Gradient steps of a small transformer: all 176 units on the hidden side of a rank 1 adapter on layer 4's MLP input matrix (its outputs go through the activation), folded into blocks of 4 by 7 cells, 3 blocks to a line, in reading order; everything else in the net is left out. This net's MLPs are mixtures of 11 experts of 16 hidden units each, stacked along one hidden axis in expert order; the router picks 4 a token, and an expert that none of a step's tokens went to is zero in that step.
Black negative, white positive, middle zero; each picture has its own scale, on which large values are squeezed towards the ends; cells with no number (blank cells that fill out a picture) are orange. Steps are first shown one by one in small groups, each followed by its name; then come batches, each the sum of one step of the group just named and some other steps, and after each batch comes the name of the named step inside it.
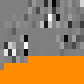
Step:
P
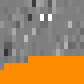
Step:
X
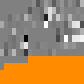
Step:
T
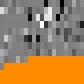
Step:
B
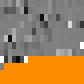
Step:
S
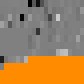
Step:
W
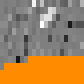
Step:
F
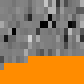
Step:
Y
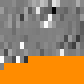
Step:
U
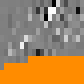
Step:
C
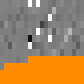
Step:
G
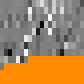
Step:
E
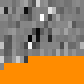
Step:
X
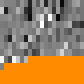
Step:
B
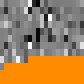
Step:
P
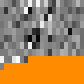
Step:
U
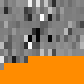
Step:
S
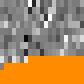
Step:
T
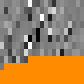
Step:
E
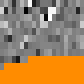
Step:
C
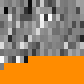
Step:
U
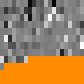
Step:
S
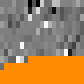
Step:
U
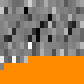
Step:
Y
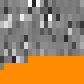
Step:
P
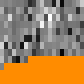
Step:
B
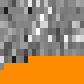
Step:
T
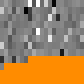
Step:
G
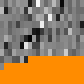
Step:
B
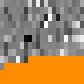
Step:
T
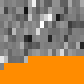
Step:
F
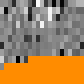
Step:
B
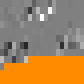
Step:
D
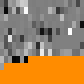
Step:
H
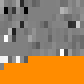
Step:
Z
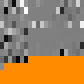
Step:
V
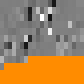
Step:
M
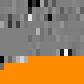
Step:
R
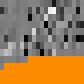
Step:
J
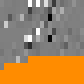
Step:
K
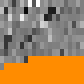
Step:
V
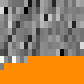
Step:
Z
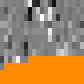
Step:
M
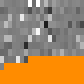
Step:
K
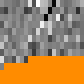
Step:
K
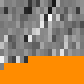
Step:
Z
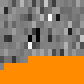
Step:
V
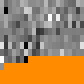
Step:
H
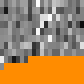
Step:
H
